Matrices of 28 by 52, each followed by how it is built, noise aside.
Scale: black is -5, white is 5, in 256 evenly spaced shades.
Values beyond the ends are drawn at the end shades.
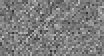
Hankel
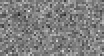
repeating columns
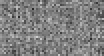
blocks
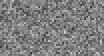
repeating rows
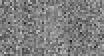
blocks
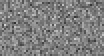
repeating columns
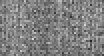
blocks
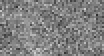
smooth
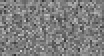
repeating columns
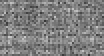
blocks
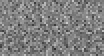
repeating columns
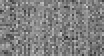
blocks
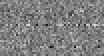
uneven rows
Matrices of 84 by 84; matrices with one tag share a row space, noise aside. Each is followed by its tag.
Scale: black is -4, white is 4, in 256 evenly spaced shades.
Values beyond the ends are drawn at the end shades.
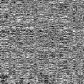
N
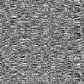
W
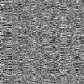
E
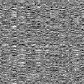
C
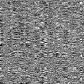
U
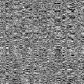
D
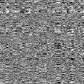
D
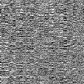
N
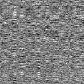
C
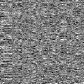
E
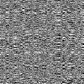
D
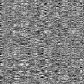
U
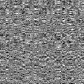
D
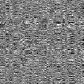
D
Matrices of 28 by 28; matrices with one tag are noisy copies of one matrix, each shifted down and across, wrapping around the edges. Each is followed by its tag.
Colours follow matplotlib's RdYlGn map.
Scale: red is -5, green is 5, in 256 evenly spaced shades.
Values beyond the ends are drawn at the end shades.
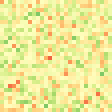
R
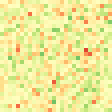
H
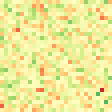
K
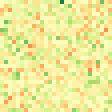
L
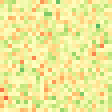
L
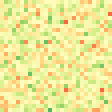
L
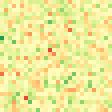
K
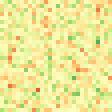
R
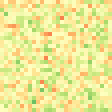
K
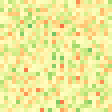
R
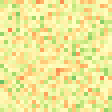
H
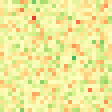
K
